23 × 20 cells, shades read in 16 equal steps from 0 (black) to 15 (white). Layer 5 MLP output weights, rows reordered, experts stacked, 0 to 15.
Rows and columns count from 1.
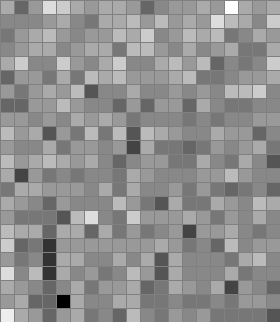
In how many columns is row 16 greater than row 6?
7
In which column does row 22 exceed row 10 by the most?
10
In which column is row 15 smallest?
12
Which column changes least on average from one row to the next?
13
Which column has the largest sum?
1
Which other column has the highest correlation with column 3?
5
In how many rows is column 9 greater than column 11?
8
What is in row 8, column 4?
9
